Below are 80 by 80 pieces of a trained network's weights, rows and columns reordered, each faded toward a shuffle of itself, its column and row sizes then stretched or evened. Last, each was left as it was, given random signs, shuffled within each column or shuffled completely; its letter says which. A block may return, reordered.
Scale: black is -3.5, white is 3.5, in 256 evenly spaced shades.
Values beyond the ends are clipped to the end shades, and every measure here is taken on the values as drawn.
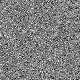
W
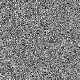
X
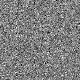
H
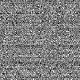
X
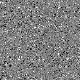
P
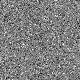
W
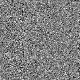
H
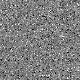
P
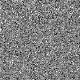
P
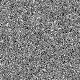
W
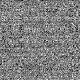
X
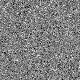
W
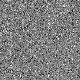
P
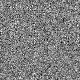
H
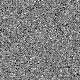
W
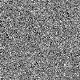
P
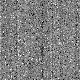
H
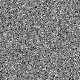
W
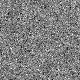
W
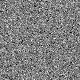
W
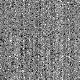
X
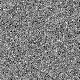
W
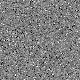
W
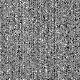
X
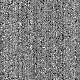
H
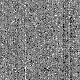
H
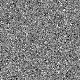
H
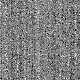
X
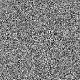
X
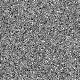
W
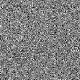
X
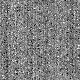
H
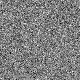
W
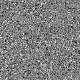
P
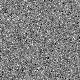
W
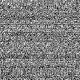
X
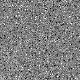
P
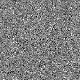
X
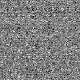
X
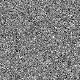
H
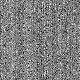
H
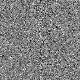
H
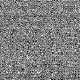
X
